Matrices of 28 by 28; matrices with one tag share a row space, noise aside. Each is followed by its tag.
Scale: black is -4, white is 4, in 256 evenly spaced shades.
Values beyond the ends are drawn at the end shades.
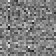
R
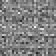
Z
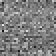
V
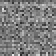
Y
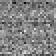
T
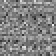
V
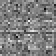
R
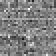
R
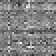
R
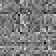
Y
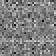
T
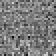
Y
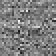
Y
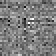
R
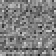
V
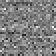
V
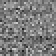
V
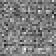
V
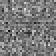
T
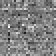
R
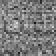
V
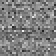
T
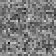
R
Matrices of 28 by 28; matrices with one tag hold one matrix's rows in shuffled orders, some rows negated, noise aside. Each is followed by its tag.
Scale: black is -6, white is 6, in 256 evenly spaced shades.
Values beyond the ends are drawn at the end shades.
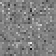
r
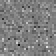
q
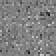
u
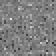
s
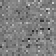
u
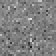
r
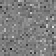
s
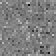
u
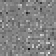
u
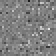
u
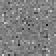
q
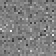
s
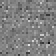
u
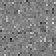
s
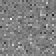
s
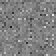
s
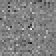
r
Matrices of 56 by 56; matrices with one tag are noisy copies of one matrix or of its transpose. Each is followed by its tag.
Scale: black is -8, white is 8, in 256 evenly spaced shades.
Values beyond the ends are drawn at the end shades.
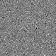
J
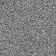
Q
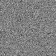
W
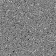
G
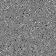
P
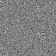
G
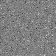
J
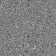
J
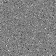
G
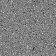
W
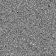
Q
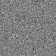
W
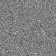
Q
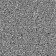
W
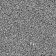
Q
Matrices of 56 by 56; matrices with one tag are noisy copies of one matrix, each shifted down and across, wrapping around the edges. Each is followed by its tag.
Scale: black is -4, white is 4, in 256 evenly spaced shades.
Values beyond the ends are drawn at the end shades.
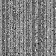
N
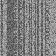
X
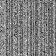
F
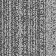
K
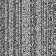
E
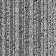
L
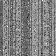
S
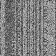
X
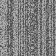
E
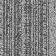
K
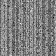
N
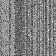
X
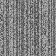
F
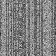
E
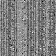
K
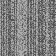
K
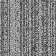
K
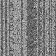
X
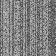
S
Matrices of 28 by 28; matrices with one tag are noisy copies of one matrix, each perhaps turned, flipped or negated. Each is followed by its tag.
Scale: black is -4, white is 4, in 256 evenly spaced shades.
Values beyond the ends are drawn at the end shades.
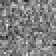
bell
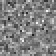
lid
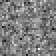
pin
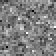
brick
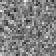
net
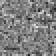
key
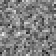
lid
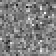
key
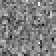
bell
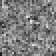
brick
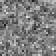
brick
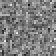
bell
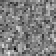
key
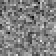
bell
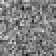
bell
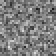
lid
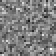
lid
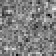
key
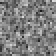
brick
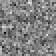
pin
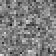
brick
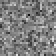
bell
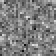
brick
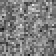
pin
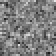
brick
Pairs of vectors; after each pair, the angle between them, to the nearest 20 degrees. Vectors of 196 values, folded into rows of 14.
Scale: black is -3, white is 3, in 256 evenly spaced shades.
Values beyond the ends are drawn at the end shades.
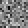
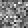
100 degrees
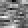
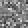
100 degrees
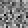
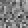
40 degrees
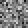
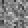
80 degrees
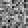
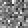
140 degrees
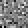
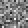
60 degrees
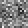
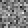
120 degrees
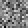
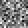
160 degrees
